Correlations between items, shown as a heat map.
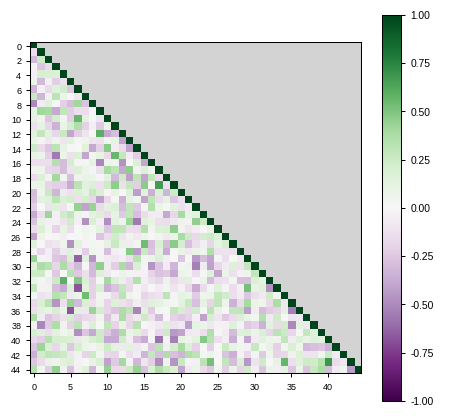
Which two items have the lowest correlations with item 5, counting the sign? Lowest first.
36, 27
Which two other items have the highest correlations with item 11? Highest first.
15, 19
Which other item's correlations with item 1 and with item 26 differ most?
9
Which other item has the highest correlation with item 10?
6
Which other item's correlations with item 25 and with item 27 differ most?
35
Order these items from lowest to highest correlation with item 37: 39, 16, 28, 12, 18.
16, 18, 28, 39, 12
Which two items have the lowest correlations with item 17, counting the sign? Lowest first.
40, 43
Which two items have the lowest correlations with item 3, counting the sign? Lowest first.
15, 35
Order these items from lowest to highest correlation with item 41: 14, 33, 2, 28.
33, 14, 28, 2
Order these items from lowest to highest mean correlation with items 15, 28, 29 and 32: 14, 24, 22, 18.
18, 22, 24, 14
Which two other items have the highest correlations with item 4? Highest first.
32, 30
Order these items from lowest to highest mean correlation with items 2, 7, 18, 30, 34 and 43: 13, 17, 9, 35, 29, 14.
17, 13, 29, 14, 35, 9
